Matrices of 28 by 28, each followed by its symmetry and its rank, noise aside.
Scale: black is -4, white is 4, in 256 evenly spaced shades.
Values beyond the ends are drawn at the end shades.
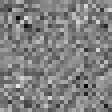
symmetric, rank six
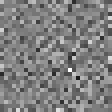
symmetric, rank five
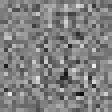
no symmetry, rank five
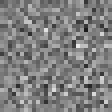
no symmetry, rank six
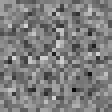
symmetric, rank five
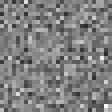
symmetric, rank seven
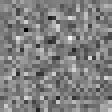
no symmetry, rank five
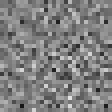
no symmetry, rank six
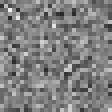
symmetric, rank seven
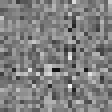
antisymmetric, rank six
